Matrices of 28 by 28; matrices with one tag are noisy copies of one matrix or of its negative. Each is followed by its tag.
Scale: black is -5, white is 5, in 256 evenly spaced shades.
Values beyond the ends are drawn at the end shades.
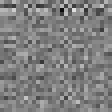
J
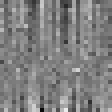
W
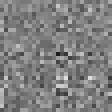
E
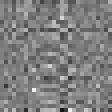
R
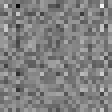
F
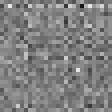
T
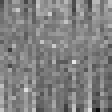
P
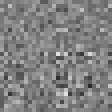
E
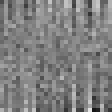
P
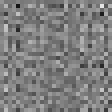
F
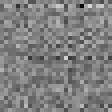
T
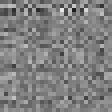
J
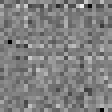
T
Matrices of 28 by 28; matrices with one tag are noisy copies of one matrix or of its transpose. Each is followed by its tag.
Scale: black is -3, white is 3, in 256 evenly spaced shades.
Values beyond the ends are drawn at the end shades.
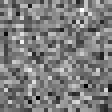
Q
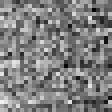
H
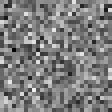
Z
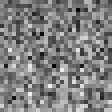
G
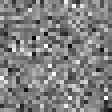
Q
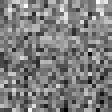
H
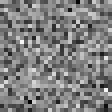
Q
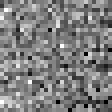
H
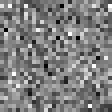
Q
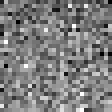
G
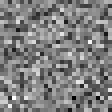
Z
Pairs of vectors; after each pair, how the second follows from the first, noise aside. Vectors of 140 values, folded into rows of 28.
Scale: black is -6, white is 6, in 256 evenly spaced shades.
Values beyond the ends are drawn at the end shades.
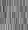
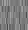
negated, partly zeroed.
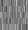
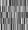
reversed, negated, scaled up.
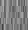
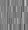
reversed, negated, partly zeroed.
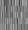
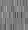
negated, partly zeroed.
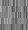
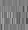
reversed, negated, partly zeroed.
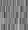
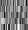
scaled up.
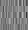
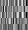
scaled up.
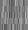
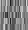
wrapped around, scaled up.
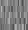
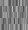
wrapped around, negated.
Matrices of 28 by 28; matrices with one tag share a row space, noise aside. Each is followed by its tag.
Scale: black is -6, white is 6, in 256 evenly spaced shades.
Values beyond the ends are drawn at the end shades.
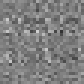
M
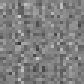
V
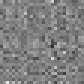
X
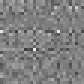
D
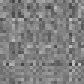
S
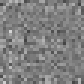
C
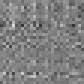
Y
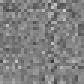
X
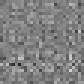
S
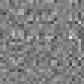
S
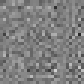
S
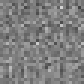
M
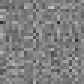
D
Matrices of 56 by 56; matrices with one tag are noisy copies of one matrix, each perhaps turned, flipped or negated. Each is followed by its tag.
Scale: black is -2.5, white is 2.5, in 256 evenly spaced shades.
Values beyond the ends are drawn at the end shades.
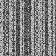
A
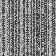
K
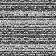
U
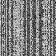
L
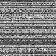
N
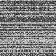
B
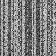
A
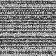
K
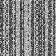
A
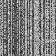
B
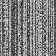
N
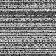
N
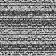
U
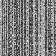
N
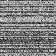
B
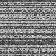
N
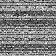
U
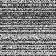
B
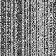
B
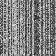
B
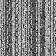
U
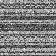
A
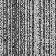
B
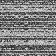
U
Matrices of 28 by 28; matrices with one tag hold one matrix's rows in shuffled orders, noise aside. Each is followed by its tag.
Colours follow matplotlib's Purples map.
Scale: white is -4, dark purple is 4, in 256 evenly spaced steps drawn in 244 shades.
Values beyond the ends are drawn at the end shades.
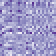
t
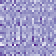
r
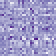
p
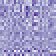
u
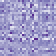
p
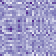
t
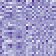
t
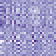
r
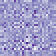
u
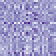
u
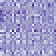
r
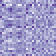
t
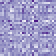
p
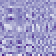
t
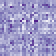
p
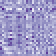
t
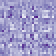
p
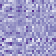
t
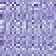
r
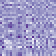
t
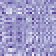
t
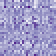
u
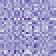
u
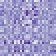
u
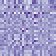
u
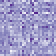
p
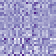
u
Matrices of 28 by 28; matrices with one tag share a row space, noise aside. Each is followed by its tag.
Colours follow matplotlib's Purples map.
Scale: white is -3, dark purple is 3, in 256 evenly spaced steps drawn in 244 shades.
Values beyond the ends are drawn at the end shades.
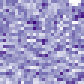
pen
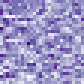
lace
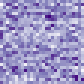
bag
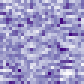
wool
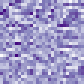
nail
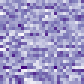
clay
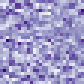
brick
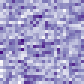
clay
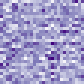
bag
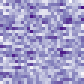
wool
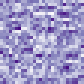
nail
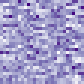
pen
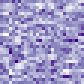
nail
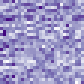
lace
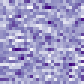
brick
